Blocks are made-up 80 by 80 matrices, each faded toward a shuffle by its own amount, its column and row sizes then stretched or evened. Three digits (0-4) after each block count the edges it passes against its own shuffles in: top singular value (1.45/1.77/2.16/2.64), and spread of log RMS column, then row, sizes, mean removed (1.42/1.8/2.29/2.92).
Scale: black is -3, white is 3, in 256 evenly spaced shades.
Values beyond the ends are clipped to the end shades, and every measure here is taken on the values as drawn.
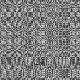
4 2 0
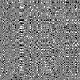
4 3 2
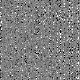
0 4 0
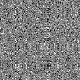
3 2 0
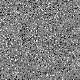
0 0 2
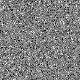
0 0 2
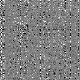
3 4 1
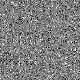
1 1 0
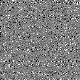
1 1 3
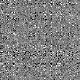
2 3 3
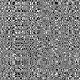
4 3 3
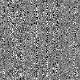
0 4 0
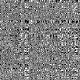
3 3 3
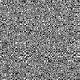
3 0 2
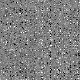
1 3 1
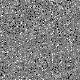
0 2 0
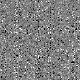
1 3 1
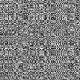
4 0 3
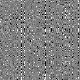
4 4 1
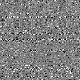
3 0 4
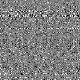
2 1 4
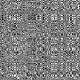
4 3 3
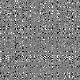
1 4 4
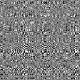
4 3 4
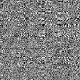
3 2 3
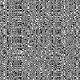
4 3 0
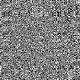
2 2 2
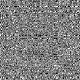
3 1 3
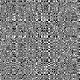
4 3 3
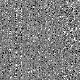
1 3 0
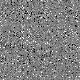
0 2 2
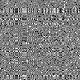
4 0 3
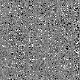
0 3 2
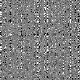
3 4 1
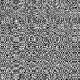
4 0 3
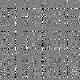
2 4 4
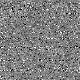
1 1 3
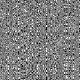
3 4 0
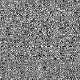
2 0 4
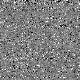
0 0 3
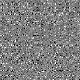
3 1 3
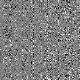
1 4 2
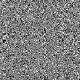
2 2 0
